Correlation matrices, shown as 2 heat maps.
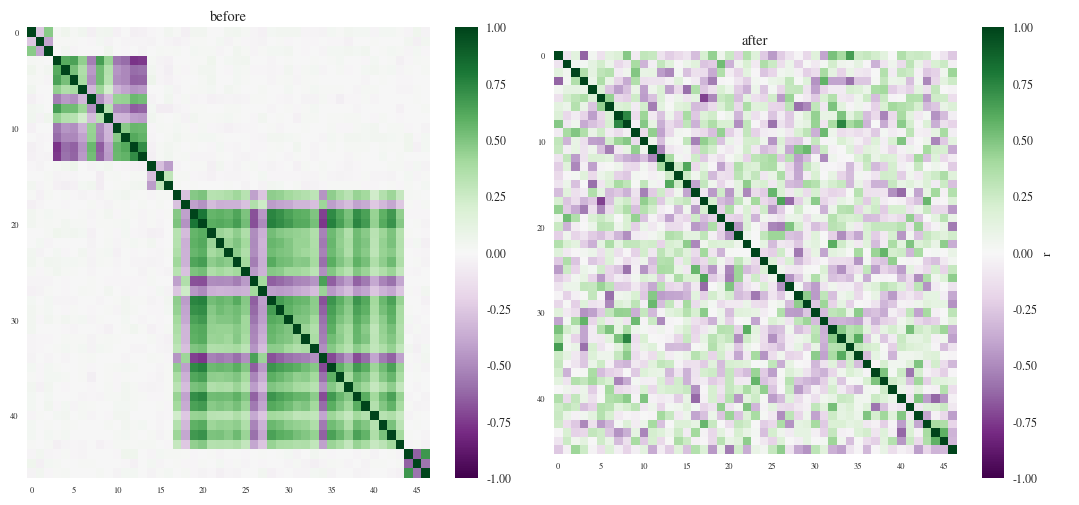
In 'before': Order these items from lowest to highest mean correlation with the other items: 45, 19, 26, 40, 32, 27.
26, 27, 45, 40, 32, 19
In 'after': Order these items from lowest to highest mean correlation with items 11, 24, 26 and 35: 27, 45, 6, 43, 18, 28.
27, 6, 28, 18, 45, 43
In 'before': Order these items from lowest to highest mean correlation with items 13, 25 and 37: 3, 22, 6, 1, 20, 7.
3, 6, 1, 7, 22, 20
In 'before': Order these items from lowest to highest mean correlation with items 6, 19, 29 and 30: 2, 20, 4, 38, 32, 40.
2, 4, 40, 32, 38, 20
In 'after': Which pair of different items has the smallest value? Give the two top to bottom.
5, 17
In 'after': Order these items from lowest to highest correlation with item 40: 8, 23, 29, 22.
29, 22, 23, 8
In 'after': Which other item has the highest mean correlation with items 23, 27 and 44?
38
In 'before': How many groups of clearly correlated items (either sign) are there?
5
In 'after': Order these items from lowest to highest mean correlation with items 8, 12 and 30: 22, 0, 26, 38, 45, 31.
31, 38, 45, 26, 22, 0
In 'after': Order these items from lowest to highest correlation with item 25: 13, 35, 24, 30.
35, 30, 24, 13
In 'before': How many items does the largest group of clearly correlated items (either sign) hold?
27
